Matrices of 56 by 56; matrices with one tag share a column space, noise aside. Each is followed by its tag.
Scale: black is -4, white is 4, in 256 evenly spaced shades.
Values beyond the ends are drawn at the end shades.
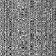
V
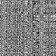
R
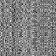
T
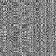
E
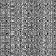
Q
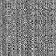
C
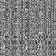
V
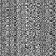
Q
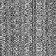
C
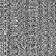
Q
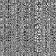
E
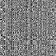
V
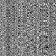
Q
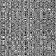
V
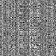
Q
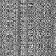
Q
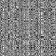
V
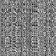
T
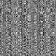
R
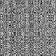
R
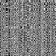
E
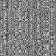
V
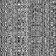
T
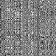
V
